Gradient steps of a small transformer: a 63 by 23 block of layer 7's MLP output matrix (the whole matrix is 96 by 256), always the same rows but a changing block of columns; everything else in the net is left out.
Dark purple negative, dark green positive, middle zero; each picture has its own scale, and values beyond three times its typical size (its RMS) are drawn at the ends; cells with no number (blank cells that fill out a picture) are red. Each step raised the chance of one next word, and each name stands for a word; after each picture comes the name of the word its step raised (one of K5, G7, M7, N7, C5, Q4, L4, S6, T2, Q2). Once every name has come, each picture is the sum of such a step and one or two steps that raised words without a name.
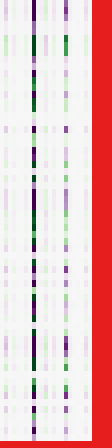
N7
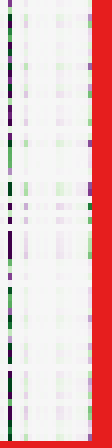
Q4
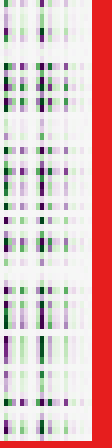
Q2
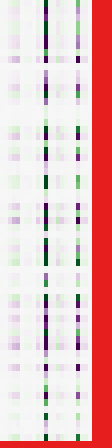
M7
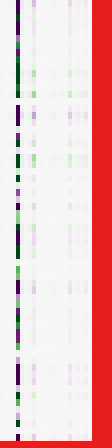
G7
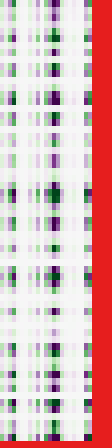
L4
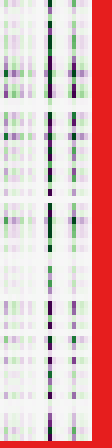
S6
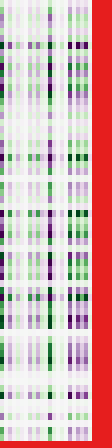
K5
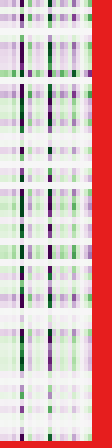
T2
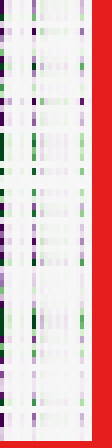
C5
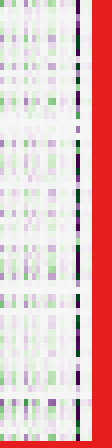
L4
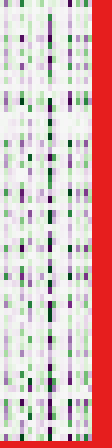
L4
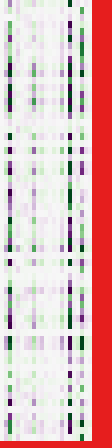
Q2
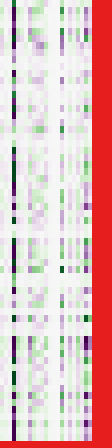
N7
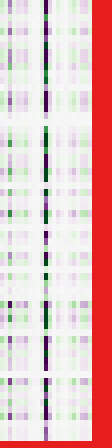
C5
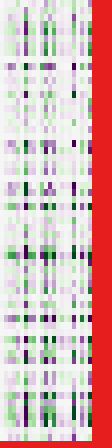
Q4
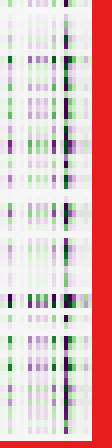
M7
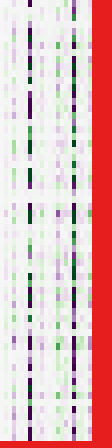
K5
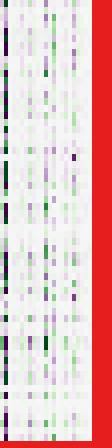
T2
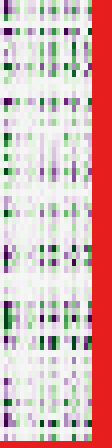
C5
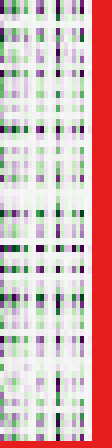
N7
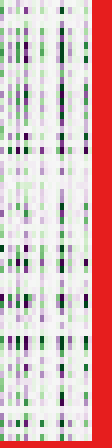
M7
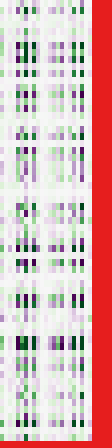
M7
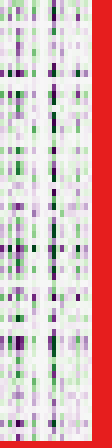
T2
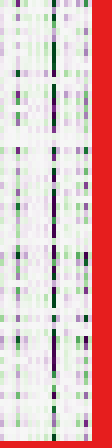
T2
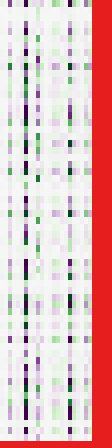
S6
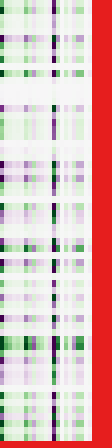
N7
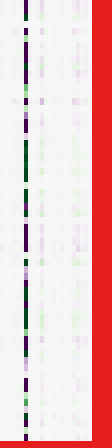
C5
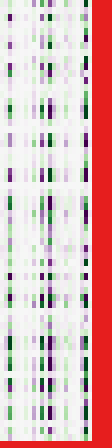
T2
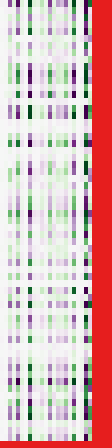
G7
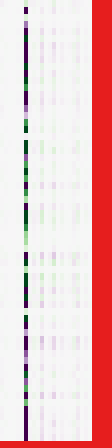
K5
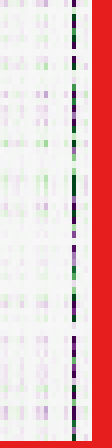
Q4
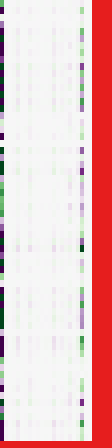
Q2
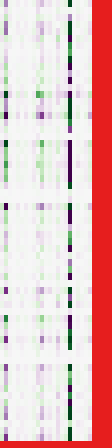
G7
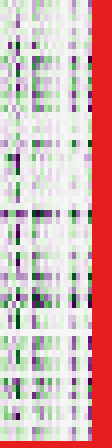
K5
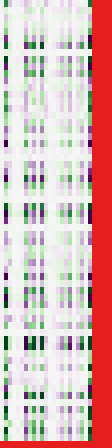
K5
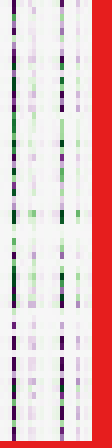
K5
